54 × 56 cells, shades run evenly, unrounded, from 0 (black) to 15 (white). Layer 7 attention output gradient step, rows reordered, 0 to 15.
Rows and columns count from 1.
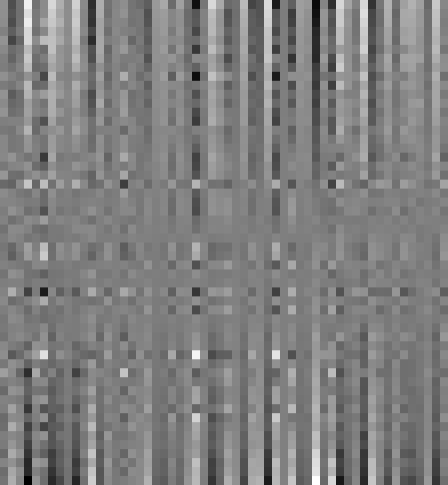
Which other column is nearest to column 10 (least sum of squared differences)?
43
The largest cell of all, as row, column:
54, 40
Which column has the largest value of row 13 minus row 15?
16
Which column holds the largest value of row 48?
12
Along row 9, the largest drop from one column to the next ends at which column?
35
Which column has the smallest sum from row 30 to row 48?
4
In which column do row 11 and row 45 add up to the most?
6
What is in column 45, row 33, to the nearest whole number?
9
